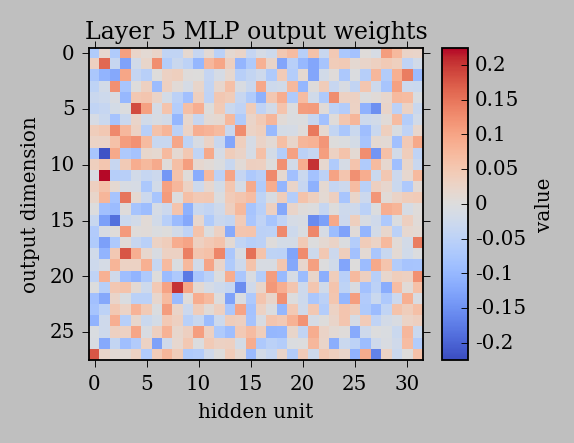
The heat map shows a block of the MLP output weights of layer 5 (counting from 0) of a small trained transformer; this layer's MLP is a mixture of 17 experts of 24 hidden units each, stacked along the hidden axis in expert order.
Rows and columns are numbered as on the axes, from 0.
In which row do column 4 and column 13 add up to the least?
22
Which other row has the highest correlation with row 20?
11
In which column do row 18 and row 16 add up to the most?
3
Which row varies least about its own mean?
6
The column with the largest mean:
7
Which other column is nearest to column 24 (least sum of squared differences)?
26
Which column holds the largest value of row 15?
23
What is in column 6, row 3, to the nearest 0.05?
-0.1
